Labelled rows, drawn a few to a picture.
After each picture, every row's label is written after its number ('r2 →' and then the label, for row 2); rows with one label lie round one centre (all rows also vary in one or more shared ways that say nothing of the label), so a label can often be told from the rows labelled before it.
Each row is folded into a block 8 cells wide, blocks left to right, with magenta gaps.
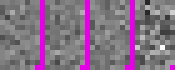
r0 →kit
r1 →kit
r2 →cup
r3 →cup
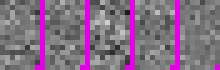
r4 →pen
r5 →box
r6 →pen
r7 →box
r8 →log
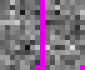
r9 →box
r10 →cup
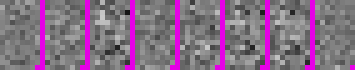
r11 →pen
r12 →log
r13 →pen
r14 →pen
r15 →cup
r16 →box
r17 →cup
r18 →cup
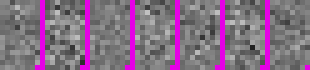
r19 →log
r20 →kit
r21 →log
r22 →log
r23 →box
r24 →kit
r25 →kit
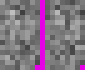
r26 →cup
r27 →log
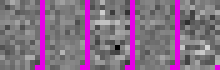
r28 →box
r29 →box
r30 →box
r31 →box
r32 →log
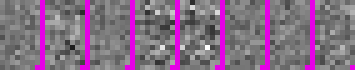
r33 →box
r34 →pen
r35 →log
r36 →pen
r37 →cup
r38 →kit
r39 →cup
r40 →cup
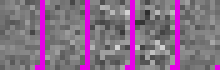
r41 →kit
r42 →kit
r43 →kit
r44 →log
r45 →kit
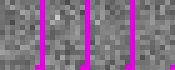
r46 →kit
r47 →pen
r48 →cup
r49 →log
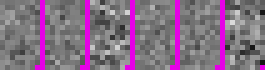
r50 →pen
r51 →cup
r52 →kit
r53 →box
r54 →log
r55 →pen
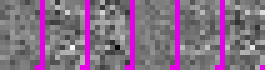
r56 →kit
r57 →kit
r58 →kit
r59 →cup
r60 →kit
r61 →kit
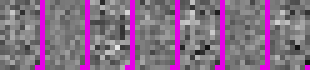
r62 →cup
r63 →cup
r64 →cup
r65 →pen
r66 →pen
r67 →kit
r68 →cup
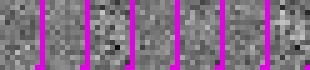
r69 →box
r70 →box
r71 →kit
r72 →log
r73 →cup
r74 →pen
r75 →log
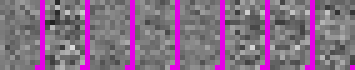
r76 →box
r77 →log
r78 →kit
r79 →kit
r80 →pen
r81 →pen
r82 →kit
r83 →cup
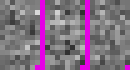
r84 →kit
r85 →box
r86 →kit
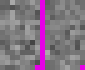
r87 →box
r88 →box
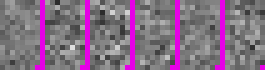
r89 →kit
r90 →cup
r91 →kit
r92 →box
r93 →cup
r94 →log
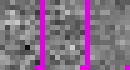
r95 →box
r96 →pen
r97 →kit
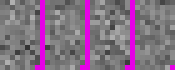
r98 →pen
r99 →log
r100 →kit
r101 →kit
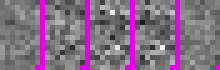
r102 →kit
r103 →log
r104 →pen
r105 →log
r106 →cup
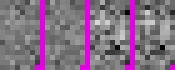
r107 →cup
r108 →kit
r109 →pen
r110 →log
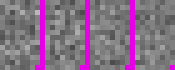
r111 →kit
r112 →log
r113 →pen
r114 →log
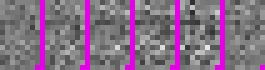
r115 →cup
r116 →cup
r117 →kit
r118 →cup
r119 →cup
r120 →pen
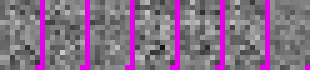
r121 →kit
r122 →box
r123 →log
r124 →kit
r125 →box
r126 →kit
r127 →cup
